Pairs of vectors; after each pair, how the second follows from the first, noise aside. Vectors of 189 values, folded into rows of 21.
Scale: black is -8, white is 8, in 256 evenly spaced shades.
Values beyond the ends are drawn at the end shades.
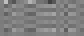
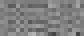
reversed, negated.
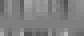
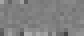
negated, partly zeroed.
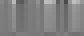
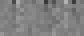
negated, partly zeroed.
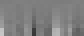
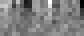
reversed, negated, scaled up.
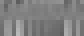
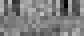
reversed, negated, scaled up.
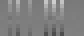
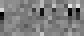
wrapped around, negated, scaled up.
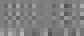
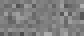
sign-scrambled.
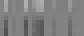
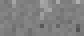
reversed, negated, partly zeroed.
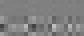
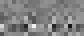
negated, scaled up.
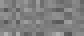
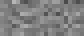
reversed, negated.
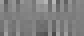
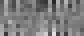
negated, scaled up.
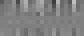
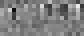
wrapped around, negated, scaled up.
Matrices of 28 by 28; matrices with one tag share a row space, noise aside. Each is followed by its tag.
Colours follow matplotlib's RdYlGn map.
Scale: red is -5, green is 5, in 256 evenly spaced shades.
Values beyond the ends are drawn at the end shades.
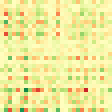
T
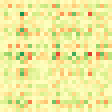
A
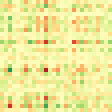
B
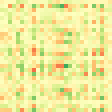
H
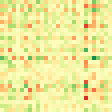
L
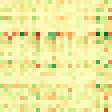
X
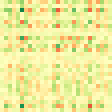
A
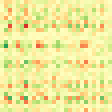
T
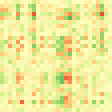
H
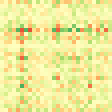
A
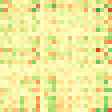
X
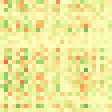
T
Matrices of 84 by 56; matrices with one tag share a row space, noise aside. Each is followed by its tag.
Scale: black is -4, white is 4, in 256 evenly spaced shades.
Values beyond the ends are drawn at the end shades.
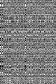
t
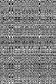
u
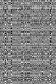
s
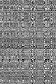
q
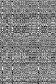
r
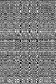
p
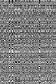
u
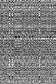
u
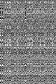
t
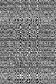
p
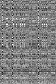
r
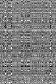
s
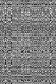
s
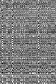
r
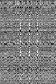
p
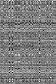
u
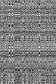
u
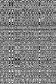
u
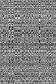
u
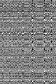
q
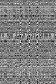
p
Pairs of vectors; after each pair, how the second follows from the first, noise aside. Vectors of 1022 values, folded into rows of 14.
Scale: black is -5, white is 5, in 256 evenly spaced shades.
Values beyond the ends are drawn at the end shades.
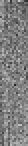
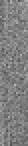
negated, shrunk.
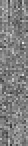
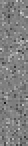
reversed, negated, partly zeroed.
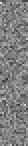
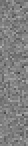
wrapped around, negated, shrunk.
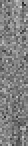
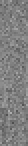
wrapped around, negated, shrunk.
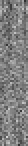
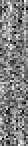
negated, scaled up.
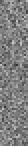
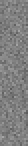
wrapped around, negated, shrunk.
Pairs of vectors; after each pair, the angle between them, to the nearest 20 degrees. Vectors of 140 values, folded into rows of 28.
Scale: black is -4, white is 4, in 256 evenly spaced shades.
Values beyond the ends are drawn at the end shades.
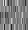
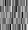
120 degrees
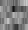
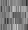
140 degrees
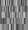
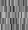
60 degrees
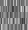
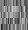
140 degrees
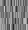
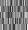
80 degrees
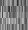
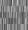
140 degrees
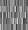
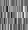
80 degrees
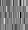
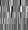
60 degrees
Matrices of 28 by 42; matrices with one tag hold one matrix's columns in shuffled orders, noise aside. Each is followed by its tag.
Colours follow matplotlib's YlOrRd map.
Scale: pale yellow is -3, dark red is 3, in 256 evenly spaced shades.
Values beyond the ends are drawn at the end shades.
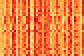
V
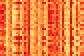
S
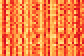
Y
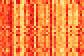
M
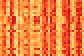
V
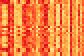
M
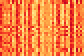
M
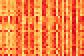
V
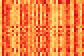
M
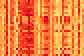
V
